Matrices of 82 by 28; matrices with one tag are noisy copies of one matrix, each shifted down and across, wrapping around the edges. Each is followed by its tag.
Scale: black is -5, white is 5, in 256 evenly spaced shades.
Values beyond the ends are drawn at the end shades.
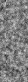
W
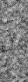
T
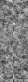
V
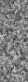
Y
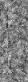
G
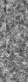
G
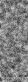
V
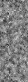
W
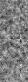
V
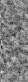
V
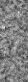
T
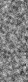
W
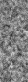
Y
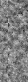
V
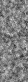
W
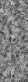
G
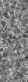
W
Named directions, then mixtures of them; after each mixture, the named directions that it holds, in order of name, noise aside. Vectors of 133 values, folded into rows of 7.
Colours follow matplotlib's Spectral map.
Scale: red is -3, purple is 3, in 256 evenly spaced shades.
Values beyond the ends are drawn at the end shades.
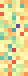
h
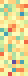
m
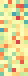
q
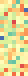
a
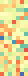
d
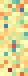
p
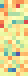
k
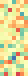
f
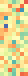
p.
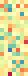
h, m.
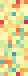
f, k.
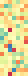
h, m.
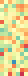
d, m.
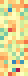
d, m.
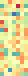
k, q.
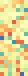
d.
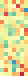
a, k.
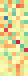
d, p, q.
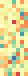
d, f.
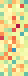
h.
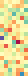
d, m, q.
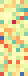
d.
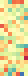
d, k.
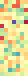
a, k.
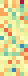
d, h, k.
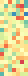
q.
